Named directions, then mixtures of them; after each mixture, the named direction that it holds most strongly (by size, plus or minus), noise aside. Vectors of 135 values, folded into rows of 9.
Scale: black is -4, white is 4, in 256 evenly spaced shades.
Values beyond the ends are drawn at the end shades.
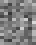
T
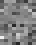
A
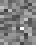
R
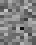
R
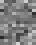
A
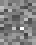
R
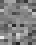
A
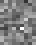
R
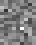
R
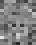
A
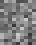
A
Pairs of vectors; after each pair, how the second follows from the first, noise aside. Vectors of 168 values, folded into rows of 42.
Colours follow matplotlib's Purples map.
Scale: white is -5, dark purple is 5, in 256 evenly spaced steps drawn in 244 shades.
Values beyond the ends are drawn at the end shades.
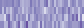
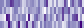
scaled up.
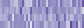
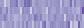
negated, partly zeroed.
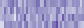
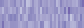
reversed, negated, shrunk.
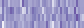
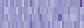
reversed, negated, shrunk.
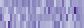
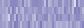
reversed, negated, shrunk.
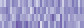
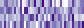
reversed, negated, scaled up.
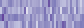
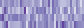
copied.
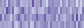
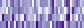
reversed, negated, scaled up.
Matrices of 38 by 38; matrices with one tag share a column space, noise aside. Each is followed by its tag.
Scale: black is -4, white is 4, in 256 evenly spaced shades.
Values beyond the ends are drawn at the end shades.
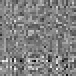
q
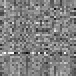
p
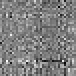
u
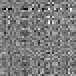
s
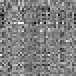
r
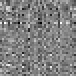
r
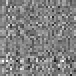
q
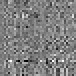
u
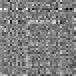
s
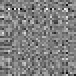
s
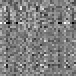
r
